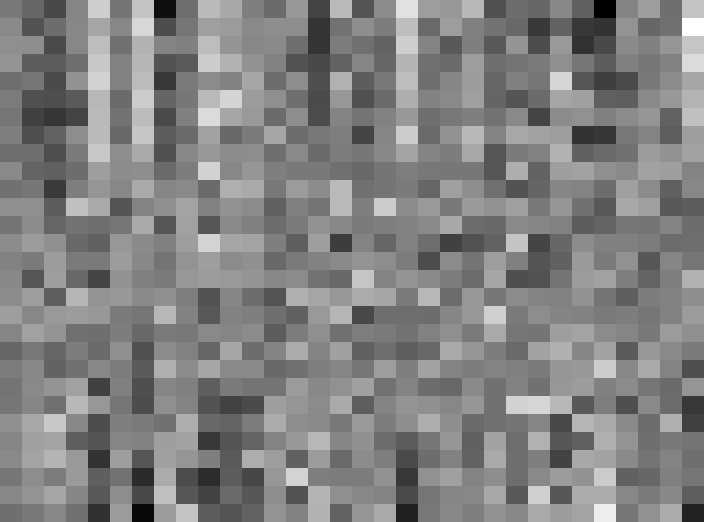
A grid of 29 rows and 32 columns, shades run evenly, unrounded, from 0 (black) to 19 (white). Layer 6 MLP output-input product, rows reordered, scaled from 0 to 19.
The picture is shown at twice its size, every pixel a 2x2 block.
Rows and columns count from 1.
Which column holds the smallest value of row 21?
32
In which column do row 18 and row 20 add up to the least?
17
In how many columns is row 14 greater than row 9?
17
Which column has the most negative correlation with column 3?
5
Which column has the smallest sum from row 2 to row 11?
3
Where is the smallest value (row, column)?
1, 28
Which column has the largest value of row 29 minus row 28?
9
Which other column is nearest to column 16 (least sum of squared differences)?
22
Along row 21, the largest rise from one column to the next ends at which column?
8
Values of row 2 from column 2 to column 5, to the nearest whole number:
6 8 10 12
